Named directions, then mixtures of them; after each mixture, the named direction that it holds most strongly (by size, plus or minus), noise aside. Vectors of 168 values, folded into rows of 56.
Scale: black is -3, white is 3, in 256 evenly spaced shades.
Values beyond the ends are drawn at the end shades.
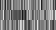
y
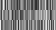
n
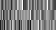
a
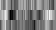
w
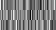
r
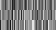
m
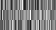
a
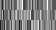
a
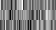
a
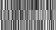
n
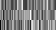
a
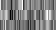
w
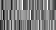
a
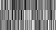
m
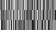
m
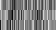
m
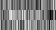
y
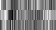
w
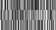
n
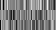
r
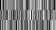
r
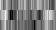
w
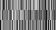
n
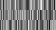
r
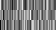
a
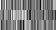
y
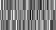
r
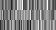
a
